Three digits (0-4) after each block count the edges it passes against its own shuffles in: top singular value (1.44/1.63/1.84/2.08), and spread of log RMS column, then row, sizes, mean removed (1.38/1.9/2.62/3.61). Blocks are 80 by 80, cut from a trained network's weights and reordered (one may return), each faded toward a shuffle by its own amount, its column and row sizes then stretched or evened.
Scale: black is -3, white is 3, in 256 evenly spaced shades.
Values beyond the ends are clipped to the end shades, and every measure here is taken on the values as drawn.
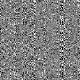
3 3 0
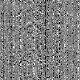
2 3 1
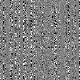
2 4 1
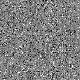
0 1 0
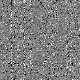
0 2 0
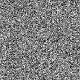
2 1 0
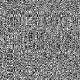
4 2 1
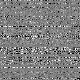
2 0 4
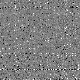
1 1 2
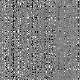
1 4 2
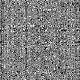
2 0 2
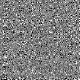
2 2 2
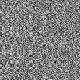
4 0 0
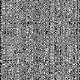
3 2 2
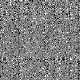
1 1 2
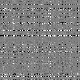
3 2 4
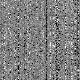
2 3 0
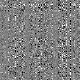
2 4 2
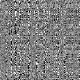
2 3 0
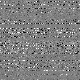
0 0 4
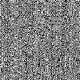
2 0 1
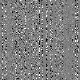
0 4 1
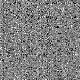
1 0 1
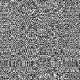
4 2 0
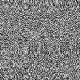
3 0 0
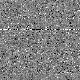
1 0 2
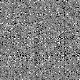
0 1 2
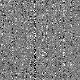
0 3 1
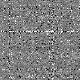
1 2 2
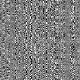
4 4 0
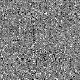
1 2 1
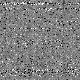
0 0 3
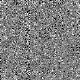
0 3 1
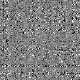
0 2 3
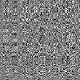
4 3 2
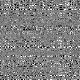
2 1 4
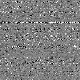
1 0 3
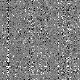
0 3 1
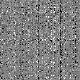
2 3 2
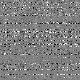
0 1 4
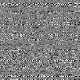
4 0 4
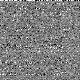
1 0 2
